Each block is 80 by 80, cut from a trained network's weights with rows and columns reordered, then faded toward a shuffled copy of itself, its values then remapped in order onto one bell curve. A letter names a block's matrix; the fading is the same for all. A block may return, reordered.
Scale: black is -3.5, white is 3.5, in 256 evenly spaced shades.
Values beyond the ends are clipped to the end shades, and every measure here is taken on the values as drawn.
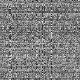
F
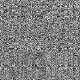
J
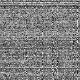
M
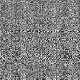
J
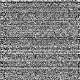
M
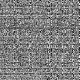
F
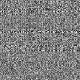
J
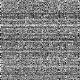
M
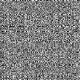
J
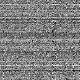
M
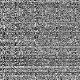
M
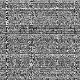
M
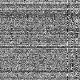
M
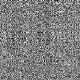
J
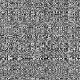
J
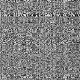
J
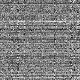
M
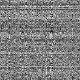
M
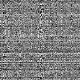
M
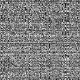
F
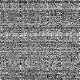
M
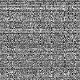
F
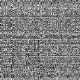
F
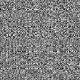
J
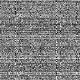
M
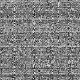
F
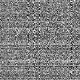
F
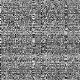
F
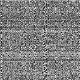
F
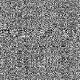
J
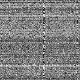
M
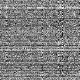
M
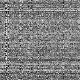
M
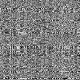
J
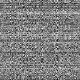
M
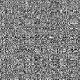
J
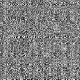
J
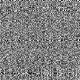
J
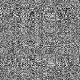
J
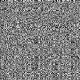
J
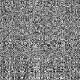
J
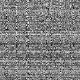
F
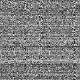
F
